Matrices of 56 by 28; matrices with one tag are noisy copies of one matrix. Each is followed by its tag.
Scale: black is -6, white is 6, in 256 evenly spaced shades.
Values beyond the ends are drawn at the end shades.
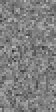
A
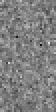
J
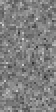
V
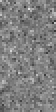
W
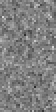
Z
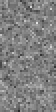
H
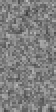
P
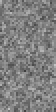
V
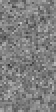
V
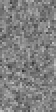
V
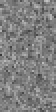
Z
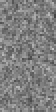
Z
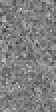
Z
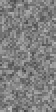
V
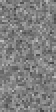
Z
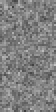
V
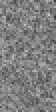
Z
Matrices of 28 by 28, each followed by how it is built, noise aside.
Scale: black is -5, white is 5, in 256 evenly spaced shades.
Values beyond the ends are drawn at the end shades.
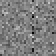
uneven columns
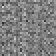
repeating rows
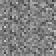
repeating rows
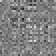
low rank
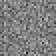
repeating rows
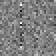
uneven columns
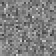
noise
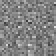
low rank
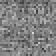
blocks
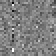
uneven columns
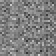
repeating rows
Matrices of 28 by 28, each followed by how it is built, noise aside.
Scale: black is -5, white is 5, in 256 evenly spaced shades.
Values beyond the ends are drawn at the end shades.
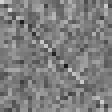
diagonal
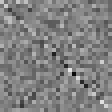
diagonal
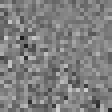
lower triangular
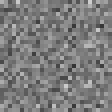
repeating rows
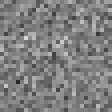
noise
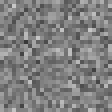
blocks
